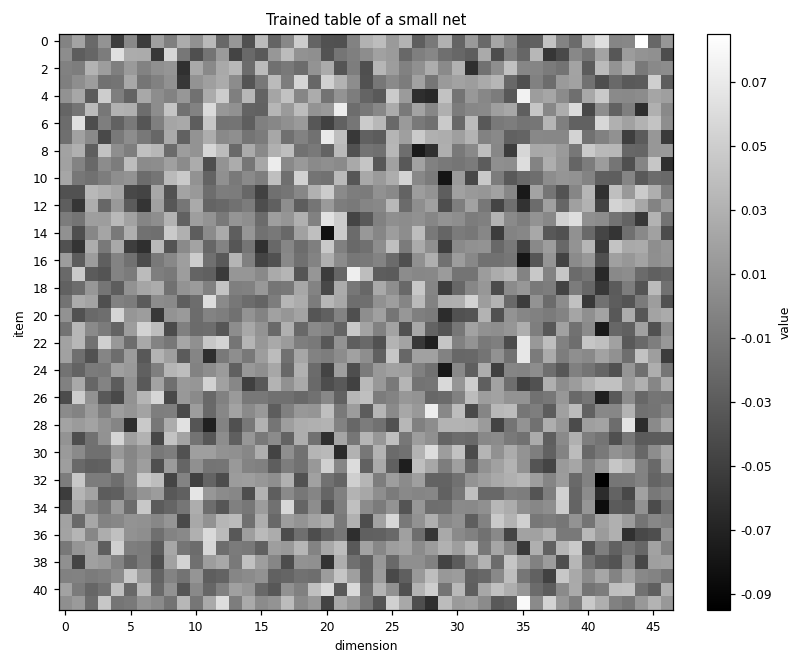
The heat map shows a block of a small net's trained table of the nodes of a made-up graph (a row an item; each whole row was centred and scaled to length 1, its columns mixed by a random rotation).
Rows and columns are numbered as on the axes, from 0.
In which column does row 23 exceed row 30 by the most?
16
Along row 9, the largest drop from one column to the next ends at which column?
46
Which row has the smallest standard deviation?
35
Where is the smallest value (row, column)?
32, 41
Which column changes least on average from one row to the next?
0
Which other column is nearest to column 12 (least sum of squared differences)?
3
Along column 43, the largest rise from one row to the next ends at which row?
20
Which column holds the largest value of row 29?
4
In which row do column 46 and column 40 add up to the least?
19
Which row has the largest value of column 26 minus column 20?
14
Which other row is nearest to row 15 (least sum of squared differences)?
12
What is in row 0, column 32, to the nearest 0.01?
-0.02
